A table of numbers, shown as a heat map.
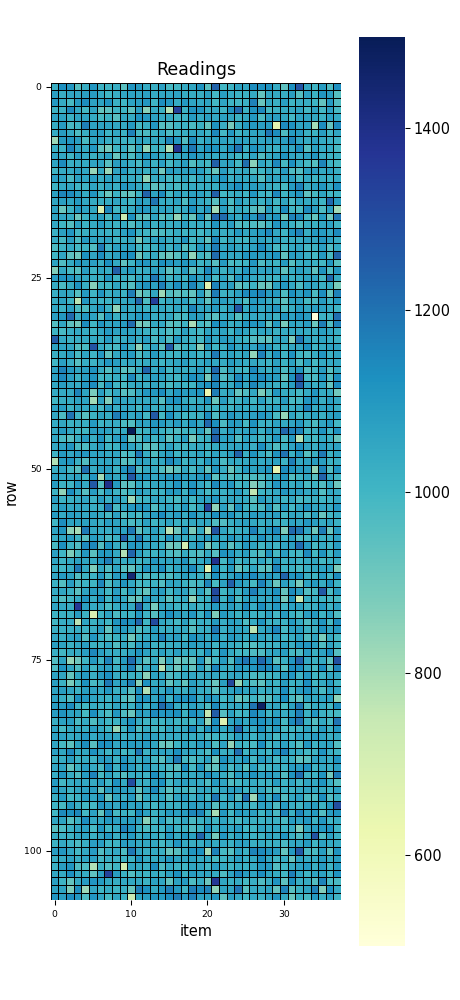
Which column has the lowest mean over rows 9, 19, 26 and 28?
20
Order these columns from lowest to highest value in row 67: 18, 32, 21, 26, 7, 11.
32, 18, 11, 7, 26, 21
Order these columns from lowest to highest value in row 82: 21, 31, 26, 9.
9, 31, 26, 21
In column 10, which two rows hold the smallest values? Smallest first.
106, 54
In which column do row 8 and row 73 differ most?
16
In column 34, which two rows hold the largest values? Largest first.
98, 105
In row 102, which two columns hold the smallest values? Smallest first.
9, 5
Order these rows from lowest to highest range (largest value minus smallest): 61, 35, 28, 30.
35, 61, 28, 30
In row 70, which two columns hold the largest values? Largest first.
13, 11
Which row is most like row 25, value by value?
15
